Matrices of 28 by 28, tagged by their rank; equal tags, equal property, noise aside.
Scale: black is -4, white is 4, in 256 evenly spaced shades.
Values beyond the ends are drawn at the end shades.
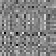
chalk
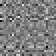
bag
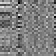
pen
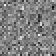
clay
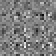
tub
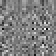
bag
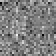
clay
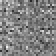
tub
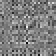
bag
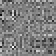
bag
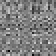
chalk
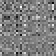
chalk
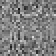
tub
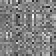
bag
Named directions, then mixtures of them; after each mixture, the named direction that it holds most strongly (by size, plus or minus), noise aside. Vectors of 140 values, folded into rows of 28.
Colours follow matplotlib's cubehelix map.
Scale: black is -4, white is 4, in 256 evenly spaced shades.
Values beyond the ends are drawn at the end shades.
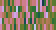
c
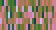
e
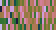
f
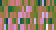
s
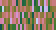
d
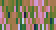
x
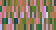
f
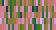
e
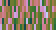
c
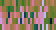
x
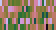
s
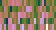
s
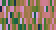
f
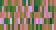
d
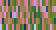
c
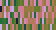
f
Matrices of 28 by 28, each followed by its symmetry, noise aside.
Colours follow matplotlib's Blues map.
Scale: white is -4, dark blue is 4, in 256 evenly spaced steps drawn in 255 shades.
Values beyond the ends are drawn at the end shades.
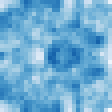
mirrored top to bottom.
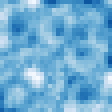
symmetric across the other diagonal.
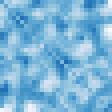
symmetric.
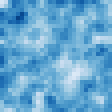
symmetric.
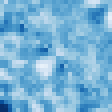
symmetric across the other diagonal.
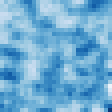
no symmetry.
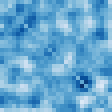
symmetric.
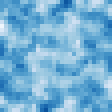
same after a half turn.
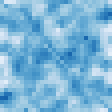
same after a half turn.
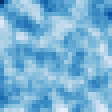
no symmetry.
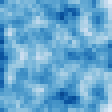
mirrored top to bottom.
